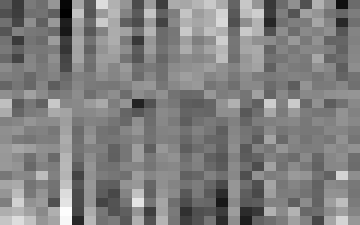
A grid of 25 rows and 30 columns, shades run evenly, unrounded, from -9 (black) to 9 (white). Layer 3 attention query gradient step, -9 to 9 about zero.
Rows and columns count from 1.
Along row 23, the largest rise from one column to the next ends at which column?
6
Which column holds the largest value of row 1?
9
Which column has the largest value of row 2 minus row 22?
19
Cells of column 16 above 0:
10
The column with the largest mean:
1
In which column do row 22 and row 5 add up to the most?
23
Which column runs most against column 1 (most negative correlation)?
13
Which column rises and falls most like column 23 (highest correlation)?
20
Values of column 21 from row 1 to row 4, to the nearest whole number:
5 4 1 5
